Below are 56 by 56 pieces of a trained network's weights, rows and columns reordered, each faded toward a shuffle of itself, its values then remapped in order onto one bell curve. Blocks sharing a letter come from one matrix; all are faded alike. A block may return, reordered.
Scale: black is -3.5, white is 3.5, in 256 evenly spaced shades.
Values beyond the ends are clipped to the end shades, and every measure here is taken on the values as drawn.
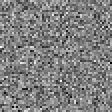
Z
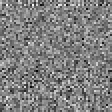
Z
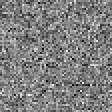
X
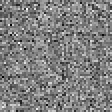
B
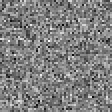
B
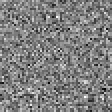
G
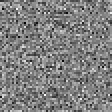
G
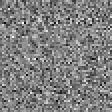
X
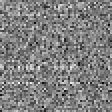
Z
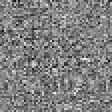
Z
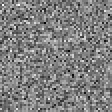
B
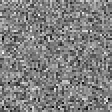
X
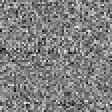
G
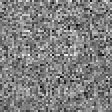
Z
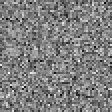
G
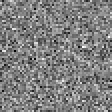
G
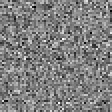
G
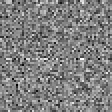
Z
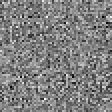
B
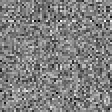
Z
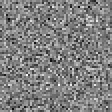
G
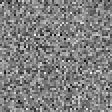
X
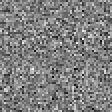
Z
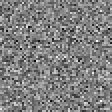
G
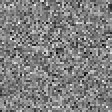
G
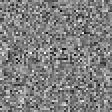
B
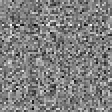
Z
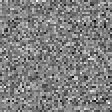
G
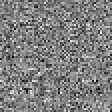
X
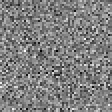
G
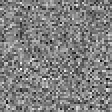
Z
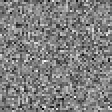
G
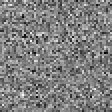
B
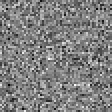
X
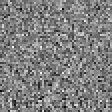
X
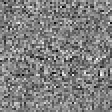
B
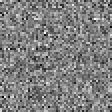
X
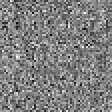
Z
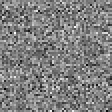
G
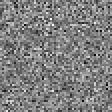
G
